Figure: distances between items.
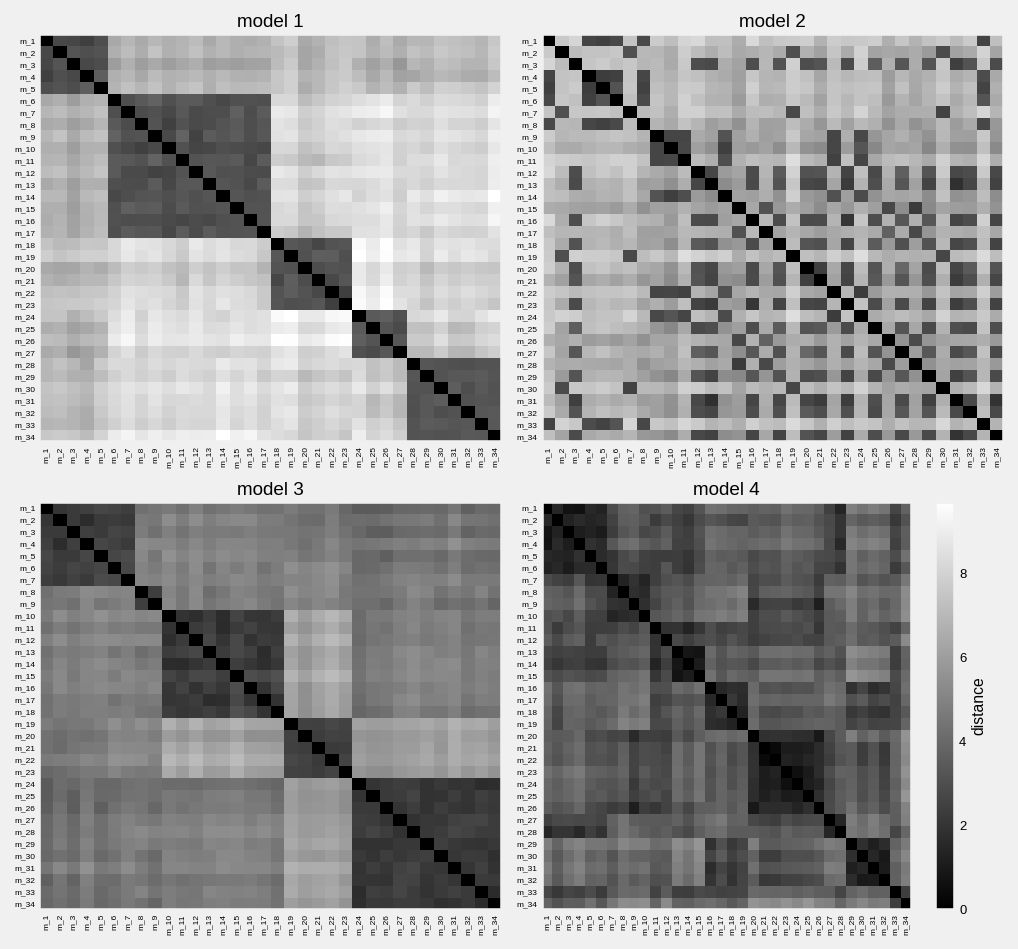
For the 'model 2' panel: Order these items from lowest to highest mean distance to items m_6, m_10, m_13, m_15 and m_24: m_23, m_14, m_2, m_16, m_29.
m_14, m_29, m_23, m_16, m_2
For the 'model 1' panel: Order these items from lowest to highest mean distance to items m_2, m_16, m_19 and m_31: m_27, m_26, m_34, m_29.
m_29, m_34, m_27, m_26
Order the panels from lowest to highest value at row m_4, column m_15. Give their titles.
model 4, model 3, model 2, model 1
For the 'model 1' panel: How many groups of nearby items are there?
5
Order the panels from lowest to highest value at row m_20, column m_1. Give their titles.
model 4, model 3, model 1, model 2
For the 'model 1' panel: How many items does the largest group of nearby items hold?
12
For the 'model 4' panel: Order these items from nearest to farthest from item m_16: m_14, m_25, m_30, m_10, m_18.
m_18, m_30, m_25, m_14, m_10
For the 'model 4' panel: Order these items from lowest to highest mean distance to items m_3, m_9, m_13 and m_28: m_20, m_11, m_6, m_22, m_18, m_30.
m_6, m_11, m_20, m_22, m_18, m_30
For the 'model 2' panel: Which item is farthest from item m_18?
m_1
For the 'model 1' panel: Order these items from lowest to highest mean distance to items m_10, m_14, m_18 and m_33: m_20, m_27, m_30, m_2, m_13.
m_13, m_20, m_2, m_30, m_27
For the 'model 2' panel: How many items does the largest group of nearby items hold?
14
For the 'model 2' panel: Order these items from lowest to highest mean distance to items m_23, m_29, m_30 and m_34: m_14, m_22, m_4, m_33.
m_14, m_22, m_4, m_33
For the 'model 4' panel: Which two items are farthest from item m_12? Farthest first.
m_34, m_29
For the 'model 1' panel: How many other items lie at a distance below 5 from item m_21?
5
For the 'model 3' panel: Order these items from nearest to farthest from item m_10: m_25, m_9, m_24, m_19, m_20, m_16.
m_16, m_24, m_25, m_9, m_20, m_19
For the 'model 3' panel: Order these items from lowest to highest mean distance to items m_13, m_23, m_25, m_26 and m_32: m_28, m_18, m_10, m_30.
m_30, m_28, m_18, m_10
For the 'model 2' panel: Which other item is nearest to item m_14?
m_10
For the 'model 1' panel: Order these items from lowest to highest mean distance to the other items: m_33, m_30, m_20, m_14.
m_14, m_20, m_33, m_30
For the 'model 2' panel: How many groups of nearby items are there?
5
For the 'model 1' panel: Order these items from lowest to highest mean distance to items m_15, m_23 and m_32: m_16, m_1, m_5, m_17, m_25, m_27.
m_17, m_16, m_1, m_5, m_27, m_25
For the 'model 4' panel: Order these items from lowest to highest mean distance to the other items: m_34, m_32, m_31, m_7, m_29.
m_7, m_32, m_31, m_29, m_34
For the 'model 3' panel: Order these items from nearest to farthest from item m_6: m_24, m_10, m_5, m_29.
m_5, m_24, m_29, m_10
